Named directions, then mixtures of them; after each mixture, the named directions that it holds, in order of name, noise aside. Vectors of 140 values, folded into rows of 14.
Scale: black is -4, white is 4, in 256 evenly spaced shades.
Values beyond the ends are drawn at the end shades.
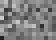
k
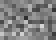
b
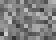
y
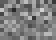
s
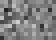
k.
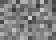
b, s.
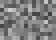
k, s, y.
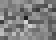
b, k.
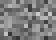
k, s, y.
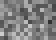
b, y.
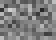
k, s.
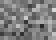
b.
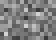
k, y.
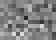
b.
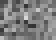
b, k, s.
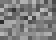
b, k, s.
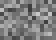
k, s, y.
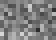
b, y.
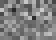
s.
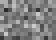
k, y.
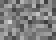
b, s, y.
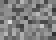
b, s, y.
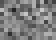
s.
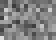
k.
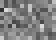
b, k, s.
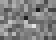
b, k, y.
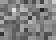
b, s, y.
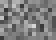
k.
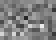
b.
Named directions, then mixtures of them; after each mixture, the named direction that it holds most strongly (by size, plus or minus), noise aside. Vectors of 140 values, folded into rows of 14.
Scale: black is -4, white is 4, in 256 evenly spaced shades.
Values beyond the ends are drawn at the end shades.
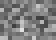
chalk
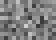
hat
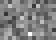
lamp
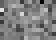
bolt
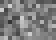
lamp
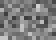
chalk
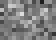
bolt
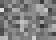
chalk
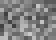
chalk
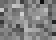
bolt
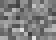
chalk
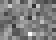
lamp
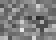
chalk
